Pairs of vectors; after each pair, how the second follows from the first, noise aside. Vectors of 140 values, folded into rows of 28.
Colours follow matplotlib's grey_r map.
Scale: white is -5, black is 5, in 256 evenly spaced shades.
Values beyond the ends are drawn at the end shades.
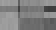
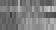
negated.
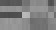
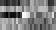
scaled up.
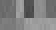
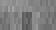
reversed, shrunk.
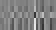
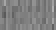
wrapped around, shrunk.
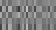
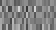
negated.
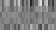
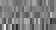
wrapped around.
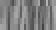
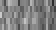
wrapped around.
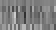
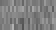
wrapped around, shrunk.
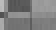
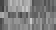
negated.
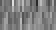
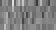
partly zeroed.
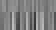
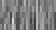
copied.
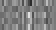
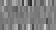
partly zeroed.
